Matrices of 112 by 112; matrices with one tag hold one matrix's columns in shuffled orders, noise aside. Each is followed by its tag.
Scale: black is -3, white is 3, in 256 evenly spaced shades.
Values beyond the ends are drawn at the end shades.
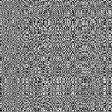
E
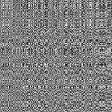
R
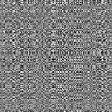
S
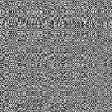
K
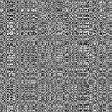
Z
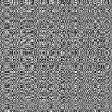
S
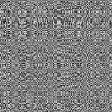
K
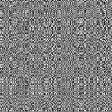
E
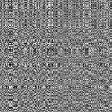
R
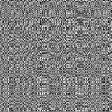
E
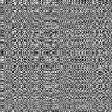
S
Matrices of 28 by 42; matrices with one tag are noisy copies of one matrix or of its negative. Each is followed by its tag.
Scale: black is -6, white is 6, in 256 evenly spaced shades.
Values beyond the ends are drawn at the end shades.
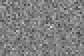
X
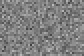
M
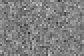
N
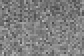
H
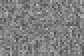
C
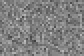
N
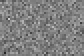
X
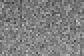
H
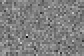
X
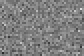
M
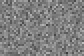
X
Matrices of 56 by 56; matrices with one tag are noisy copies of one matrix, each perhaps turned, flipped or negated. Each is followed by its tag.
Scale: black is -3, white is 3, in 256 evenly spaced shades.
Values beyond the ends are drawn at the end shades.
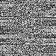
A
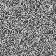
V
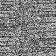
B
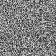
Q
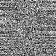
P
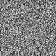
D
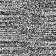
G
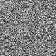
D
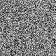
Q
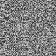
D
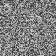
V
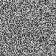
Q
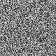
Q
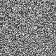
Q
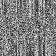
A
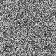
V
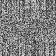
P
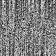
G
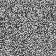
Q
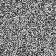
V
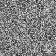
V
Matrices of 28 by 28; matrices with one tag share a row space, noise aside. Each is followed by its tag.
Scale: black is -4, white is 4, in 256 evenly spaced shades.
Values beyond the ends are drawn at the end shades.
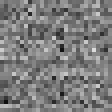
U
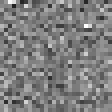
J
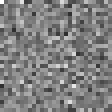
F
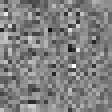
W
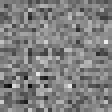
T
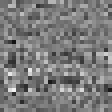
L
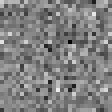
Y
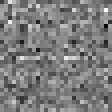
L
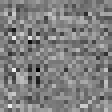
L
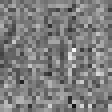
F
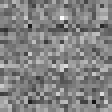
U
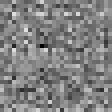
T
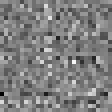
Y
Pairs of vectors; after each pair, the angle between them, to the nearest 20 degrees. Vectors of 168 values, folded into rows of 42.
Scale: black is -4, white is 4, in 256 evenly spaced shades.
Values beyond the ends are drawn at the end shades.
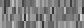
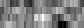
100 degrees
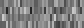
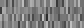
100 degrees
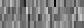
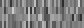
120 degrees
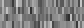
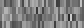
60 degrees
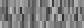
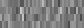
120 degrees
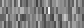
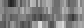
80 degrees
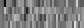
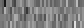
20 degrees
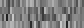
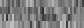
20 degrees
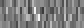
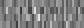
20 degrees
